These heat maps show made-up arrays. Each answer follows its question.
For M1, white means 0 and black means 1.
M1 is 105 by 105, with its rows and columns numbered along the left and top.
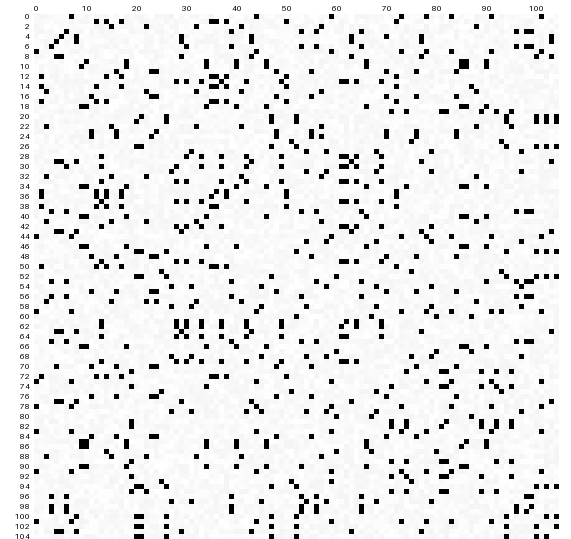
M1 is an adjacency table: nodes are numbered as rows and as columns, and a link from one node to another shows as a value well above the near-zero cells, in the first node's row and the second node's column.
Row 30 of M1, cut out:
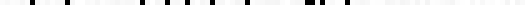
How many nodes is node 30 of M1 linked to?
11
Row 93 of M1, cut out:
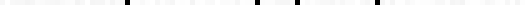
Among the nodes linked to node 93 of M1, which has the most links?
node 59
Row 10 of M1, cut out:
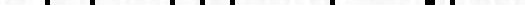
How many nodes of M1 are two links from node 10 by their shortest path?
2
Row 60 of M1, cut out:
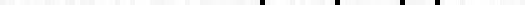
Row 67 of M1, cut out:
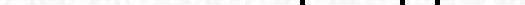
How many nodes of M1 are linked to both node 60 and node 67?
2
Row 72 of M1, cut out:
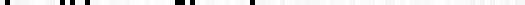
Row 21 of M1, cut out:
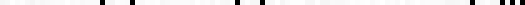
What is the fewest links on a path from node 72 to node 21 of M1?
5
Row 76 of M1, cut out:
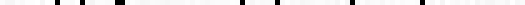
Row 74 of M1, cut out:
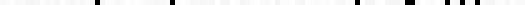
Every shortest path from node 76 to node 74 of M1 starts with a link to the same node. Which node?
node 24
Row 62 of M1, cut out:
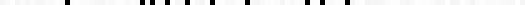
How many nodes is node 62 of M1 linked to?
10
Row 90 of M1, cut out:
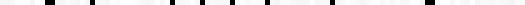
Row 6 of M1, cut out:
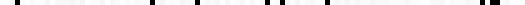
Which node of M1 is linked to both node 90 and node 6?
node 53
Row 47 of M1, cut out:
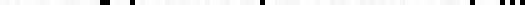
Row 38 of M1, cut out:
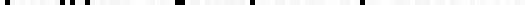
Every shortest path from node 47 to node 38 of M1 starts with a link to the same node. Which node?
node 52
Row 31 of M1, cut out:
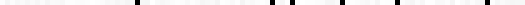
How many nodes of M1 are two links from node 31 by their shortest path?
3
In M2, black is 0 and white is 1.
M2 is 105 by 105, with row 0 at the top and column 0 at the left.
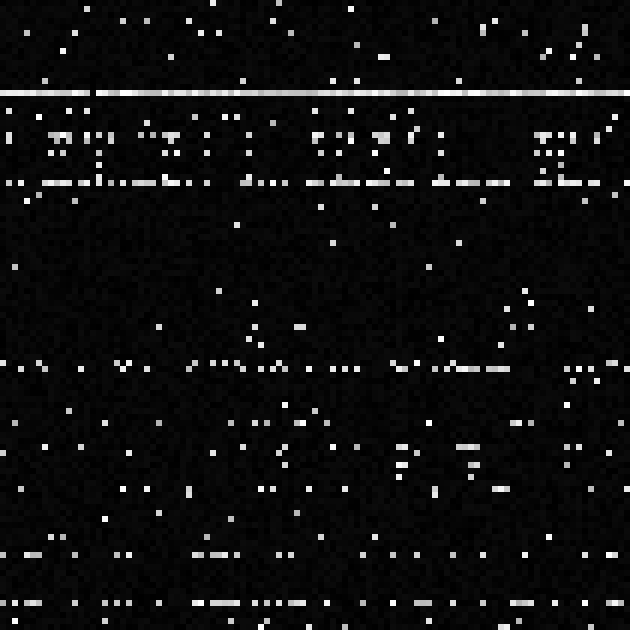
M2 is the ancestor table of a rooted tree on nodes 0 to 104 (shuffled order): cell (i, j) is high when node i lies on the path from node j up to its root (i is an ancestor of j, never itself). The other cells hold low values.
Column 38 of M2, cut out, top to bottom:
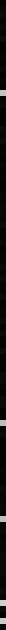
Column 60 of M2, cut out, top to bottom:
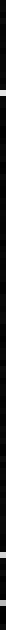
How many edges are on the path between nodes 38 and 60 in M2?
6
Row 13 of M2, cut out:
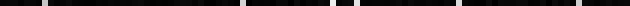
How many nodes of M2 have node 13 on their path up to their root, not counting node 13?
6
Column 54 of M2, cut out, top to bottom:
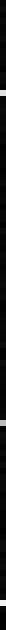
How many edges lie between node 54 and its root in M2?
3
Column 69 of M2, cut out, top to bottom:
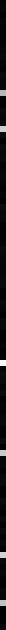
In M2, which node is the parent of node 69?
21
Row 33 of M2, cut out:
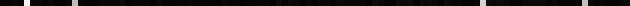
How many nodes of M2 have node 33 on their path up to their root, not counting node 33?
4
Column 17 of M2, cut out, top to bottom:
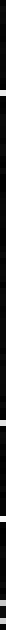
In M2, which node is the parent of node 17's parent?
103
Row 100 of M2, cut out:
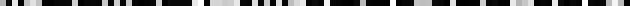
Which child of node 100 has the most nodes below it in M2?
92
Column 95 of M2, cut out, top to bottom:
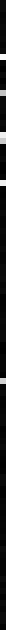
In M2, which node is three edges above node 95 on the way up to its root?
23
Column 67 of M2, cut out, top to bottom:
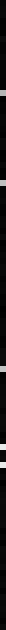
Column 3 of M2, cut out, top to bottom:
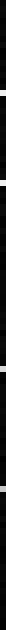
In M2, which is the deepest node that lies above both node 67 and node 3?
61
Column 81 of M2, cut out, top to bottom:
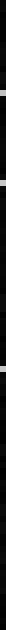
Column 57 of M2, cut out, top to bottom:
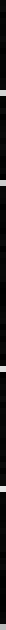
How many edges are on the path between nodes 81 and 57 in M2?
2
